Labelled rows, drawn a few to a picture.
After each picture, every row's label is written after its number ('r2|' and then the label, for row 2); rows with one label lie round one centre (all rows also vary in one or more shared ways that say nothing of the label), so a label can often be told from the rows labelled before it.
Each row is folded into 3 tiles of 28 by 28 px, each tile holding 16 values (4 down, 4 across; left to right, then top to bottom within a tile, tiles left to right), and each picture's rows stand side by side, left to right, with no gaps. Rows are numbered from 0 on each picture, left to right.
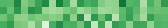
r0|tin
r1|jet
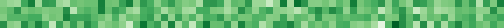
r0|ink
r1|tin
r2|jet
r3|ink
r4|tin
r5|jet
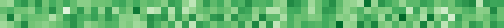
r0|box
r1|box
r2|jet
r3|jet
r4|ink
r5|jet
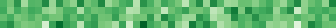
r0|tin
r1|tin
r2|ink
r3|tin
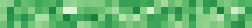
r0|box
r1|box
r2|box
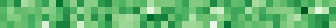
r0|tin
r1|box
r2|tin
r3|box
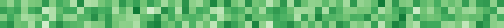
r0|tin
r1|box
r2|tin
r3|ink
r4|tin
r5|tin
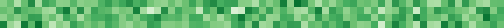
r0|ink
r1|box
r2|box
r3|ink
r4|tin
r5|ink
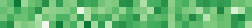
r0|tin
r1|jet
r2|box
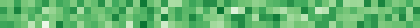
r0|tin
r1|tin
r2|box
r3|box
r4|ink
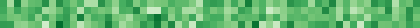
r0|tin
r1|box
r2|jet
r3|jet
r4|jet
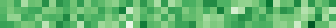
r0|tin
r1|tin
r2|box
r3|tin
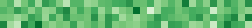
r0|ink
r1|box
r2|tin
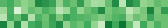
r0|jet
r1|ink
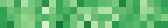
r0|tin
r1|jet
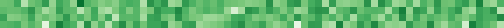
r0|tin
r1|jet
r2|box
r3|tin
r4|ink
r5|tin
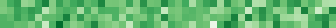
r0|tin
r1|tin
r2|tin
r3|box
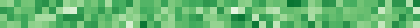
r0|box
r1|tin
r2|box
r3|jet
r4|tin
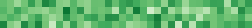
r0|ink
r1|box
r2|jet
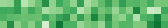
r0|tin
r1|box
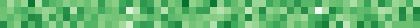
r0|ink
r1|tin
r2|tin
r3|box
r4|ink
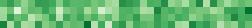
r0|jet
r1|jet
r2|ink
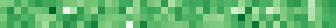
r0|box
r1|tin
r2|box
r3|jet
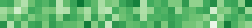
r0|jet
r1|jet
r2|tin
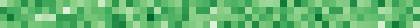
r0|box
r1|ink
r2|tin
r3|ink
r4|tin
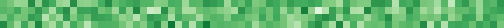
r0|ink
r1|box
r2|jet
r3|box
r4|jet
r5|jet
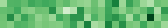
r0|box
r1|ink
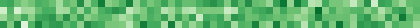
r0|jet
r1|tin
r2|jet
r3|ink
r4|ink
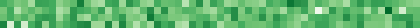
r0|jet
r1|ink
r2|ink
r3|box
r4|box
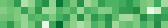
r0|tin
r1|box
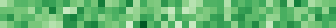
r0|box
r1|tin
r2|jet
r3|ink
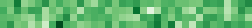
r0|tin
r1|box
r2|jet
